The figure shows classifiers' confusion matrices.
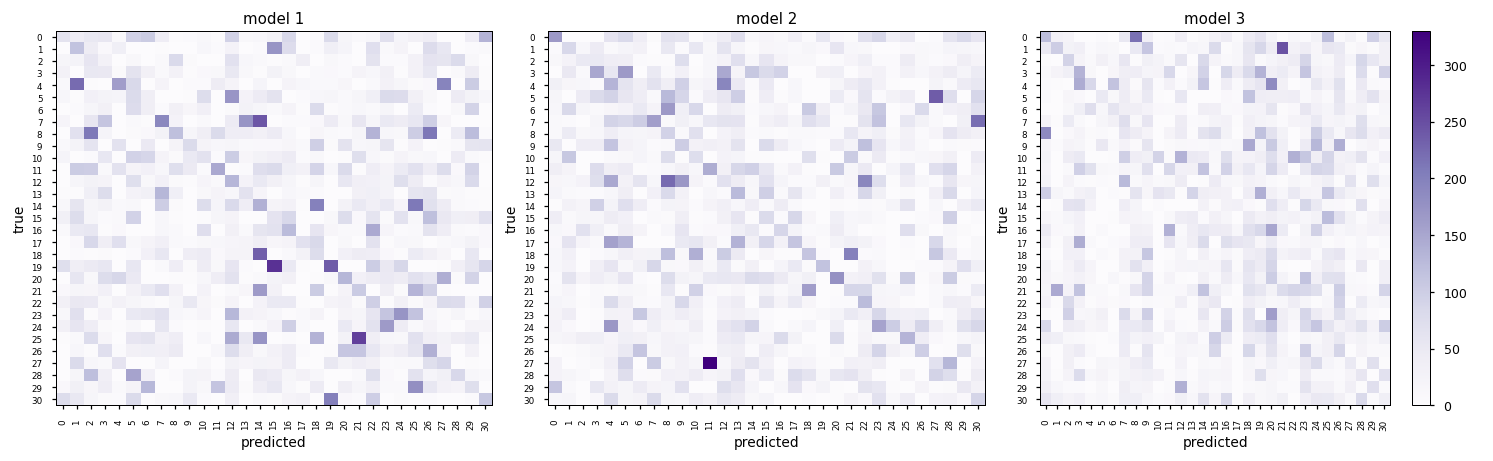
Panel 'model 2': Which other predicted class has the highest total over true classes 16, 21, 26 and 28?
18
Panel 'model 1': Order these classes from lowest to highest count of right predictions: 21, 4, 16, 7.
21, 16, 4, 7
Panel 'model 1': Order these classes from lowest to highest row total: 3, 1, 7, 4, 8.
3, 1, 4, 7, 8
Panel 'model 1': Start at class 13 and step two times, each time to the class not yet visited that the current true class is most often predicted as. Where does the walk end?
14
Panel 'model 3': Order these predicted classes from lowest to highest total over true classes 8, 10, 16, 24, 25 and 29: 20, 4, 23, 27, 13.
4, 13, 27, 23, 20
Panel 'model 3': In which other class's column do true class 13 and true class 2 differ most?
19
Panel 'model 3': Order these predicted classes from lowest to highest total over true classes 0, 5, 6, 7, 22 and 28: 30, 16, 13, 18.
13, 16, 30, 18
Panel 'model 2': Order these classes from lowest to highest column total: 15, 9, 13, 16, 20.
16, 20, 15, 9, 13
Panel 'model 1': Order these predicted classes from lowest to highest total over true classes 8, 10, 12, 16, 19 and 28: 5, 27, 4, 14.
4, 27, 14, 5
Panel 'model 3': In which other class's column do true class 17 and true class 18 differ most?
3
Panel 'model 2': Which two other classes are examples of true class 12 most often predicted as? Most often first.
8, 22
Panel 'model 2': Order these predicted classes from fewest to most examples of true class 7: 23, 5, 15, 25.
15, 25, 5, 23
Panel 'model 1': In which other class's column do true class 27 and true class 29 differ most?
25
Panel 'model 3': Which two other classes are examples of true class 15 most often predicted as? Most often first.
25, 26
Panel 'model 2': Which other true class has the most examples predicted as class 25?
20
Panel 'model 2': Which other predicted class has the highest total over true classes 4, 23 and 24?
12
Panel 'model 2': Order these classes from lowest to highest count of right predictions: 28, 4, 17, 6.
6, 28, 17, 4
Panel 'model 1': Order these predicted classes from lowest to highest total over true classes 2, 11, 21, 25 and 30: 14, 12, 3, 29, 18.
3, 29, 12, 18, 14
